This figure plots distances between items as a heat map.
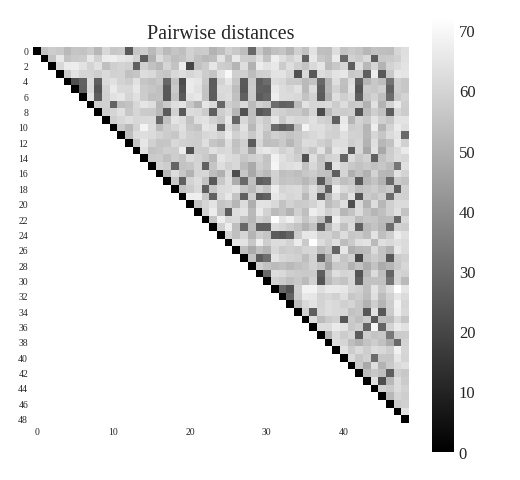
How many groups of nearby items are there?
10
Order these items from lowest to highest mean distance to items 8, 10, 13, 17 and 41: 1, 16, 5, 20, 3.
20, 5, 16, 3, 1
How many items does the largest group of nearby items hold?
13
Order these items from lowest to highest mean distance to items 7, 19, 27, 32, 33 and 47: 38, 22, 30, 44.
30, 38, 22, 44
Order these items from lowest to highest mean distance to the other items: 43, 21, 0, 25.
43, 0, 21, 25
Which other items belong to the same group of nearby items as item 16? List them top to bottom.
9, 26, 39
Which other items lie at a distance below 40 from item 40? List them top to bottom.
1, 14, 35, 44
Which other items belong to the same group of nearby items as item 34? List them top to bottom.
3, 36, 43, 45
